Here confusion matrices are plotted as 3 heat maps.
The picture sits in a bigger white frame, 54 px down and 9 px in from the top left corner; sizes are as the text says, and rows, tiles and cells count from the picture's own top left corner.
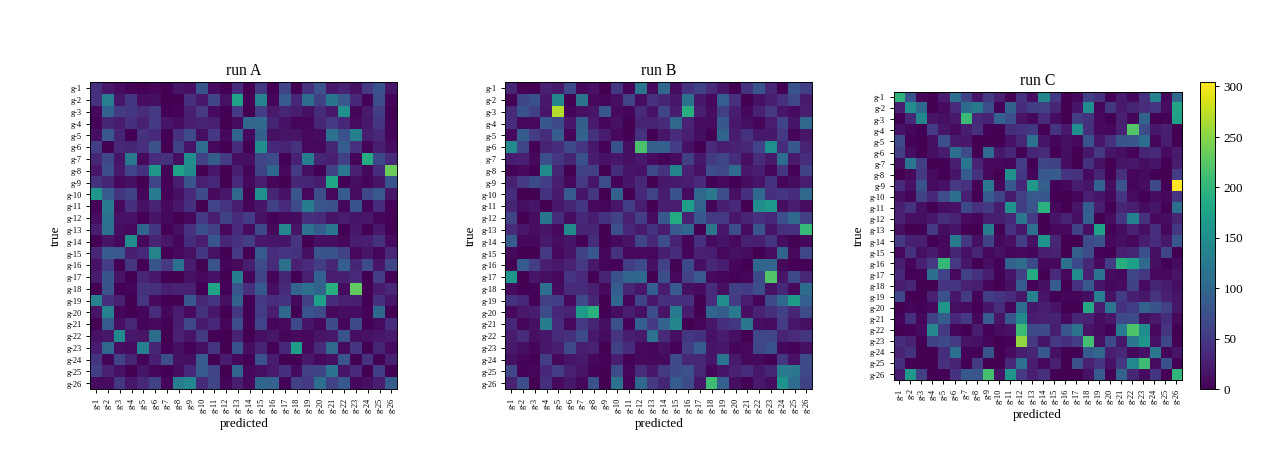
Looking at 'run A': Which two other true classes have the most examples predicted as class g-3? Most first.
g-22, g-15
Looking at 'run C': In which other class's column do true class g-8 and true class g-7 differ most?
g-11
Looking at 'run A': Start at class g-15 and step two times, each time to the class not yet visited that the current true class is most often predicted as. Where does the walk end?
g-10
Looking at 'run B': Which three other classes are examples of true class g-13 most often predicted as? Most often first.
g-26, g-6, g-18
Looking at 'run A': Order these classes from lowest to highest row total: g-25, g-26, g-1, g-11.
g-1, g-25, g-11, g-26
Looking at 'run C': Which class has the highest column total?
g-12
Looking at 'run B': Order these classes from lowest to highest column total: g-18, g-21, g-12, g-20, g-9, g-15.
g-9, g-21, g-20, g-18, g-12, g-15
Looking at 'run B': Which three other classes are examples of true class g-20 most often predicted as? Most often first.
g-8, g-7, g-15
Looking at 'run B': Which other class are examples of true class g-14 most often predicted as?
g-1
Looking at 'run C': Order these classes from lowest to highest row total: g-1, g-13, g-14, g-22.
g-13, g-14, g-1, g-22
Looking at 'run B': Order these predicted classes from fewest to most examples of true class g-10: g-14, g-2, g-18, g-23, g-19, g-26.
g-2, g-14, g-23, g-19, g-26, g-18
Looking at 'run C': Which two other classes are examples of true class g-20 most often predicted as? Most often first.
g-18, g-5
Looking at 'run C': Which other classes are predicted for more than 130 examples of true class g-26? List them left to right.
g-2, g-9, g-11
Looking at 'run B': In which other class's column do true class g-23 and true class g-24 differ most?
g-19
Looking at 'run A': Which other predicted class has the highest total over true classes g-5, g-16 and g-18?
g-23
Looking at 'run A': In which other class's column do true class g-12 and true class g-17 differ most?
g-13
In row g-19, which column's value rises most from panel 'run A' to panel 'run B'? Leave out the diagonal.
g-25
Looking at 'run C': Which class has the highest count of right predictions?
g-22
